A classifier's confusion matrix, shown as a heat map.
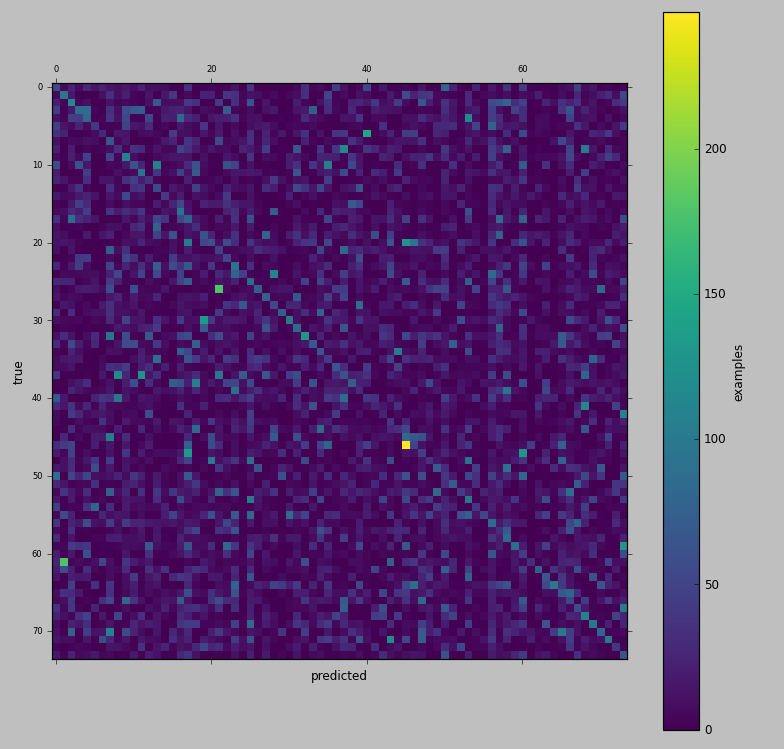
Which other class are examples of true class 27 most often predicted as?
31
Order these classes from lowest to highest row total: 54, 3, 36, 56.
54, 36, 56, 3
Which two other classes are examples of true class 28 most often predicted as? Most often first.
39, 24
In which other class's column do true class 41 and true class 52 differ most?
68
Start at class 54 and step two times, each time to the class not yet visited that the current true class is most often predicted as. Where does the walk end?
56
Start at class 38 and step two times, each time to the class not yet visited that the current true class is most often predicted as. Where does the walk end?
13
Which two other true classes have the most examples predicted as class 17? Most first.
47, 20
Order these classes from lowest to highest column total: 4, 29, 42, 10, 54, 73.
29, 54, 42, 10, 4, 73
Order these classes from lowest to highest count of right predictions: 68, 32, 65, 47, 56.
47, 65, 56, 68, 32
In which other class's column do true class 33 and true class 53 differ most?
25
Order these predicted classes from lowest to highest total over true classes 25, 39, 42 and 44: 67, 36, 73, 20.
20, 67, 36, 73
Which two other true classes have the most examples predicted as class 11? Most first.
37, 3
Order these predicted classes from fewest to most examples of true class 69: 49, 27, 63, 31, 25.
49, 27, 31, 63, 25
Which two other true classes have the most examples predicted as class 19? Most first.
30, 31
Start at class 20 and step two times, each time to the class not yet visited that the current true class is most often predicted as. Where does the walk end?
7
